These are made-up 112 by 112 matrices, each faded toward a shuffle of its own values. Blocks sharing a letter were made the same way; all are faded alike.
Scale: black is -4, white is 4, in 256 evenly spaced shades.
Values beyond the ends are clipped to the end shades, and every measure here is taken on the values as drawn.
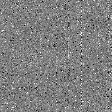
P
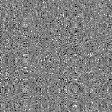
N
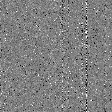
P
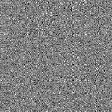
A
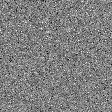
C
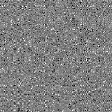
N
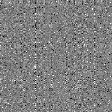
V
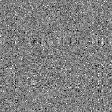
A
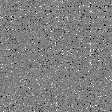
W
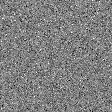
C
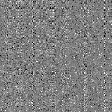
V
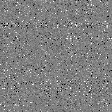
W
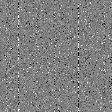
P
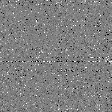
W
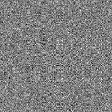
A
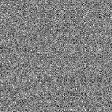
A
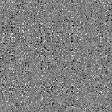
N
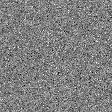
C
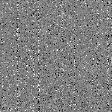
P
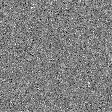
C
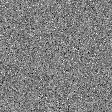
C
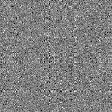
A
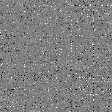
W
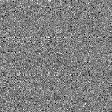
A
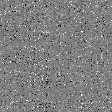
W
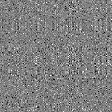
N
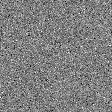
C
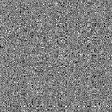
A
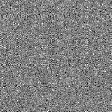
A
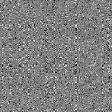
V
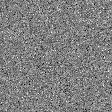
C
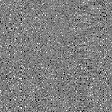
N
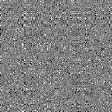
N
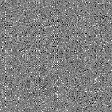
V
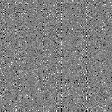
V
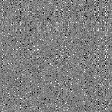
V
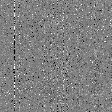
P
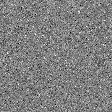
C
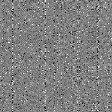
V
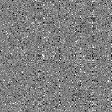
V
